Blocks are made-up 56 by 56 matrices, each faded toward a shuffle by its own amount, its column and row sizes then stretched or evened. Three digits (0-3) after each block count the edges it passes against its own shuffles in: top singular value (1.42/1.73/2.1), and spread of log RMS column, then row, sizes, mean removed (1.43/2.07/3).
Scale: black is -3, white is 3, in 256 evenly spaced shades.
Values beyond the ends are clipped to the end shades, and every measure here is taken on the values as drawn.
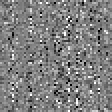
1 2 0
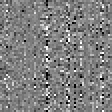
1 3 0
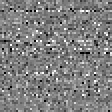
1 1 2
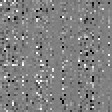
0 3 1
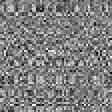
3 0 2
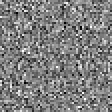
2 1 0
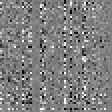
0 3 2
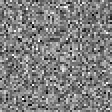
2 0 0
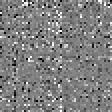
0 2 2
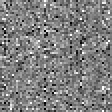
1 2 0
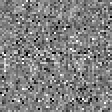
0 0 1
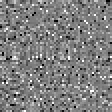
2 0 0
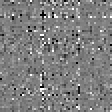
2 2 2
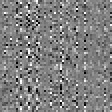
3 3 0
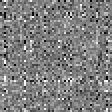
2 2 2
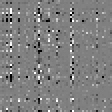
3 3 2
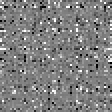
0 2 2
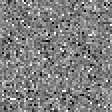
1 0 0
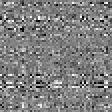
3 1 3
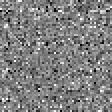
0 1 2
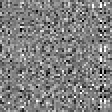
3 2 1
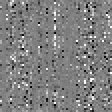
0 3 0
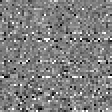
2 0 2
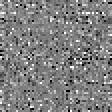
1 1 2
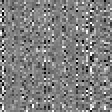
3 3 0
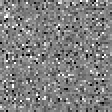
0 2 1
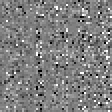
0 2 1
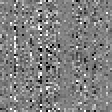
0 3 0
